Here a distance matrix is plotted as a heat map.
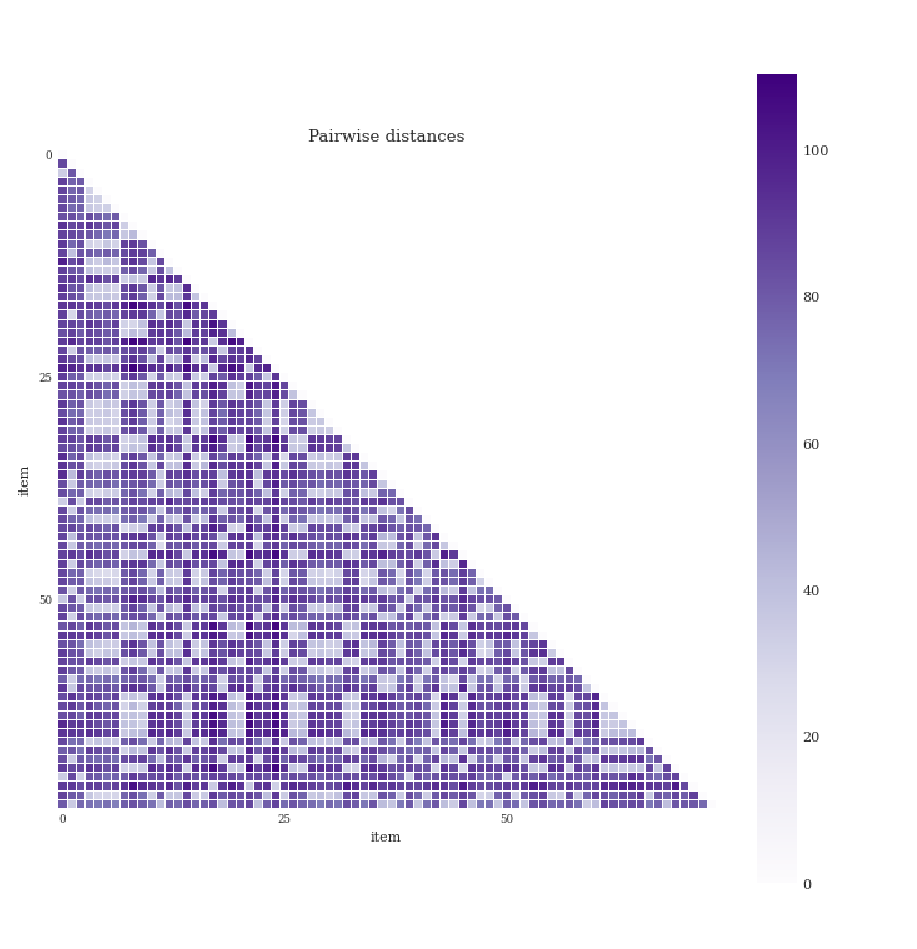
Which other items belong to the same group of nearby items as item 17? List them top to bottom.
21, 24, 71
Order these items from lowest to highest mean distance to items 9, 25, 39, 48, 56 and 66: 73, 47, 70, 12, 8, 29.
47, 29, 12, 70, 73, 8
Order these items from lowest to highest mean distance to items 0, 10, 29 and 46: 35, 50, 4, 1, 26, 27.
4, 35, 1, 50, 27, 26
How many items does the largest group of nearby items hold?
27
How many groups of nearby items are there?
5
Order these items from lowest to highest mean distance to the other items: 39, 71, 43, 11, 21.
11, 43, 39, 71, 21
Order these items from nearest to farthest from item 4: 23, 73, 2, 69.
23, 73, 2, 69
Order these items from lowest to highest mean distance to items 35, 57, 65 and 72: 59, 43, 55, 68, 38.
38, 55, 59, 68, 43
